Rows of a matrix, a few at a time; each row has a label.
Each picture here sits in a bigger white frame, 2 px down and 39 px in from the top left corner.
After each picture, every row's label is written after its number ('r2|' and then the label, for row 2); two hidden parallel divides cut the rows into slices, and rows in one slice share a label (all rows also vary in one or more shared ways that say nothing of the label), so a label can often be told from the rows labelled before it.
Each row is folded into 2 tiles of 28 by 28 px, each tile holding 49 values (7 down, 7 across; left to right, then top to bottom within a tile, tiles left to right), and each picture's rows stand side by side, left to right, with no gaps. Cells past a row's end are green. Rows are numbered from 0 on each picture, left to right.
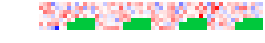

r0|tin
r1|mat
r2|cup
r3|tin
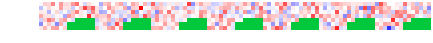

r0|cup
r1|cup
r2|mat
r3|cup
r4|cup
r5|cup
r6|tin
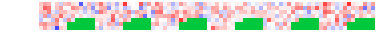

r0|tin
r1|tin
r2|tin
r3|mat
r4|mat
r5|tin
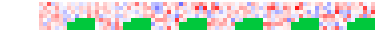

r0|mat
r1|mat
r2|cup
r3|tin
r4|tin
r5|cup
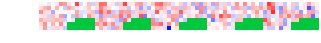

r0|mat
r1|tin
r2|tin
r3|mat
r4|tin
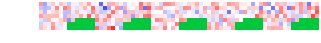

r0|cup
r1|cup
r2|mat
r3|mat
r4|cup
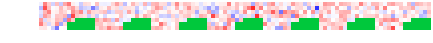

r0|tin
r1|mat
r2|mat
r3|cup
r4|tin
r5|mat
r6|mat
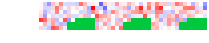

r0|cup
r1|cup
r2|tin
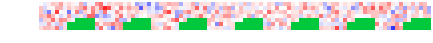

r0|cup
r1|tin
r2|cup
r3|mat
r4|mat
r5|cup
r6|tin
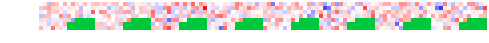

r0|mat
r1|mat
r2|cup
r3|mat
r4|mat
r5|cup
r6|mat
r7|cup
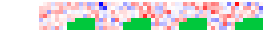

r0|mat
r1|cup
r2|cup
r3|tin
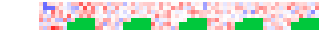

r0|cup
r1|mat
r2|mat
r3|mat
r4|mat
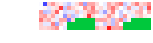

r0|cup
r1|cup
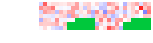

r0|tin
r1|cup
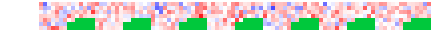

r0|cup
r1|mat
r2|cup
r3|tin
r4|cup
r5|cup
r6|mat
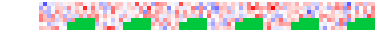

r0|cup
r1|cup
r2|tin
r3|cup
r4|tin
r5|cup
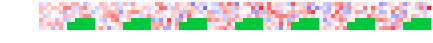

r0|mat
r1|mat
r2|tin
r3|cup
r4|tin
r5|cup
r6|cup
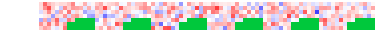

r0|tin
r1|mat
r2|cup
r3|tin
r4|tin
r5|mat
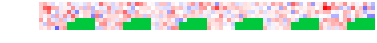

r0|tin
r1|mat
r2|mat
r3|mat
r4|mat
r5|tin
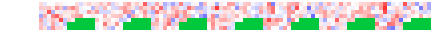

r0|mat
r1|mat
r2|tin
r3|mat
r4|tin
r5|mat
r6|tin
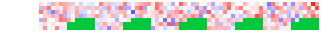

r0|mat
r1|mat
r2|tin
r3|cup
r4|cup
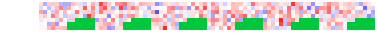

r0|cup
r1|tin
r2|cup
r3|tin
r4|tin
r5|tin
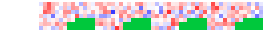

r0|tin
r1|tin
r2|cup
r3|tin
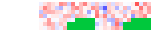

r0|mat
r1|cup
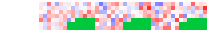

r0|mat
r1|cup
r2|cup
